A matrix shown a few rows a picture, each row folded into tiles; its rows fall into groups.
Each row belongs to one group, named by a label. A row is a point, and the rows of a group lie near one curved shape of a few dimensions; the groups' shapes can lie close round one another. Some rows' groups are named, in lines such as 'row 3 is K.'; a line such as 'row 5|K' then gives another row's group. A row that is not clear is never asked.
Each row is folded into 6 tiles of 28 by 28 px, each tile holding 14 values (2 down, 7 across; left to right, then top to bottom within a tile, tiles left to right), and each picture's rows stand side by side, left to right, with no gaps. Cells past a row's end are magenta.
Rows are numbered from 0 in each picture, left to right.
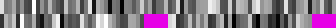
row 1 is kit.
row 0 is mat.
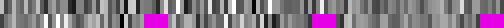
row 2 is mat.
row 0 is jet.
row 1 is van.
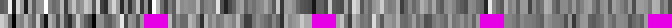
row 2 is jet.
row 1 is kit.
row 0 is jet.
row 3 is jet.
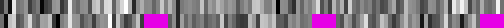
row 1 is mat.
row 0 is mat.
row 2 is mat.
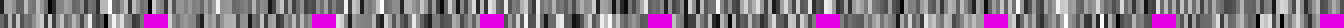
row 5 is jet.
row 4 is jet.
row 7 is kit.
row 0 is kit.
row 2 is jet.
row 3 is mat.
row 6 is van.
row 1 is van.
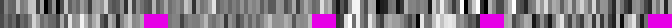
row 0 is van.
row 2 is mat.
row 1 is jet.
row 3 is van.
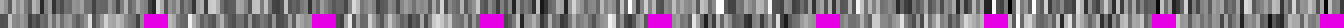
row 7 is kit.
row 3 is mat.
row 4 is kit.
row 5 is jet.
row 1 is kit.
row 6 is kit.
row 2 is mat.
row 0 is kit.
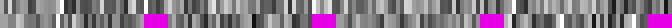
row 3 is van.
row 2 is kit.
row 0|jet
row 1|jet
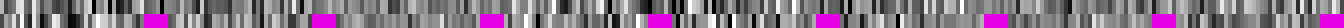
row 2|kit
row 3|kit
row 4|mat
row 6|jet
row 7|jet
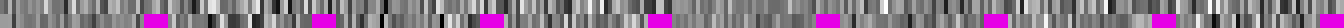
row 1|kit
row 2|kit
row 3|jet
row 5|jet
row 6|jet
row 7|mat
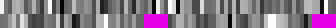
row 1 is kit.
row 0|kit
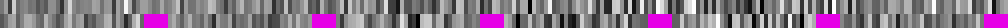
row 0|mat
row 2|kit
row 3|jet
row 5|mat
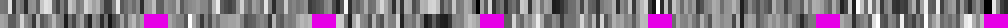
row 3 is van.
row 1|kit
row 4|jet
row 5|jet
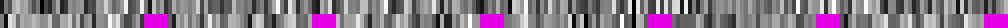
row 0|mat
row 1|kit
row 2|kit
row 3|van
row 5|jet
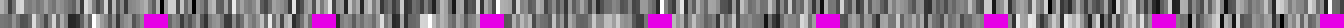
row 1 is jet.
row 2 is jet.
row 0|mat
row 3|kit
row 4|kit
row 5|jet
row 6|kit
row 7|kit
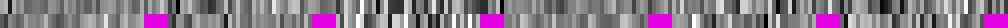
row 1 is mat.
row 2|kit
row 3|kit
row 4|kit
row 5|mat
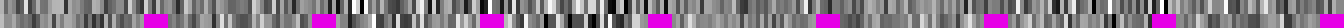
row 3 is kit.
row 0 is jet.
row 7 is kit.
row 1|mat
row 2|jet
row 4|jet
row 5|van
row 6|van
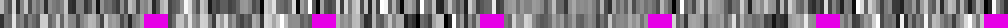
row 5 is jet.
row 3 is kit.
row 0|jet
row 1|mat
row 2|van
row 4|kit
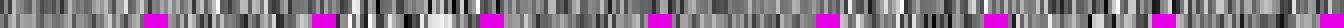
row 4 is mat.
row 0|mat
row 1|kit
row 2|mat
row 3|kit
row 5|jet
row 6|kit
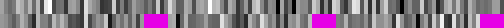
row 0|van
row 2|van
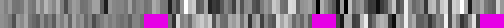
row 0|jet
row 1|mat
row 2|mat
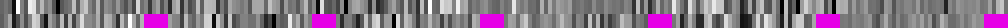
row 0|van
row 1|kit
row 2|mat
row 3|van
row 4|mat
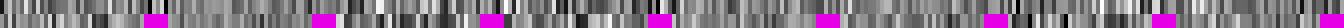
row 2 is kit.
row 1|jet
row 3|kit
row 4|kit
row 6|mat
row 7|jet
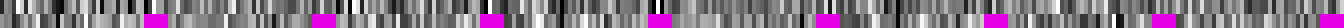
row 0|jet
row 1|van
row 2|jet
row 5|van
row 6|kit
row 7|jet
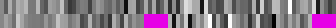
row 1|mat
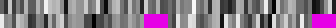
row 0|jet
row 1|kit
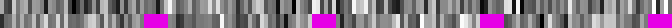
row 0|jet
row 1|mat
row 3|jet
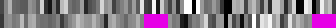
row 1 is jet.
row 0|van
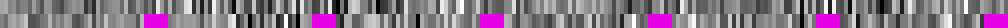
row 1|van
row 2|mat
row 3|van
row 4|van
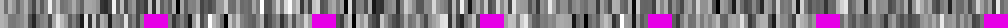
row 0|van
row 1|mat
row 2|mat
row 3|van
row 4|jet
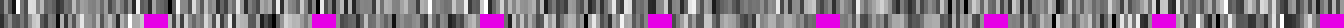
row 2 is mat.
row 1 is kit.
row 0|van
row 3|kit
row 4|mat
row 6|kit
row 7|kit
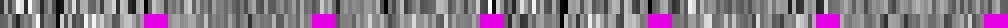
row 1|van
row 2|van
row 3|jet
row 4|jet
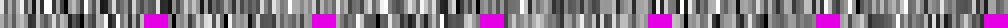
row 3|van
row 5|van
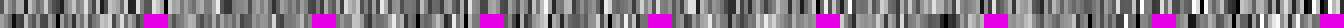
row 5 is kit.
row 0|jet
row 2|van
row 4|jet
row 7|jet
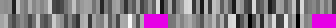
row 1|van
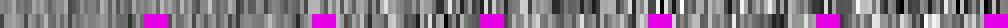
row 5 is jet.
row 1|jet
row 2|van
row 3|van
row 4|kit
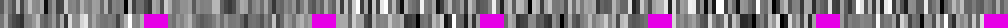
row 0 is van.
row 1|kit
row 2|van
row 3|jet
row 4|van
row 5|van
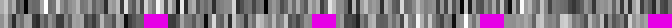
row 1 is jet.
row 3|jet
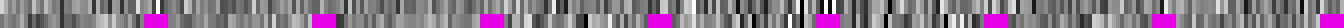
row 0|kit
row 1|van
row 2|jet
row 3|kit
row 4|van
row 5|kit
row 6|kit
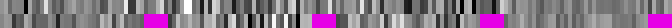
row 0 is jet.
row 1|van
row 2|jet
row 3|jet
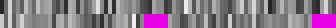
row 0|kit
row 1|jet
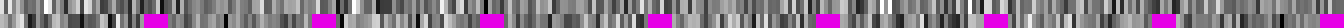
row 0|van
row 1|mat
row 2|mat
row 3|kit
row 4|van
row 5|mat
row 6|kit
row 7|kit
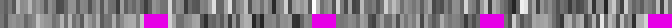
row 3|van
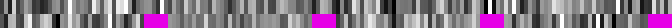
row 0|mat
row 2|van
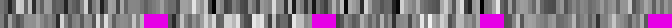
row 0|van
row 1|jet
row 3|mat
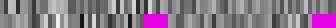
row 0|van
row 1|kit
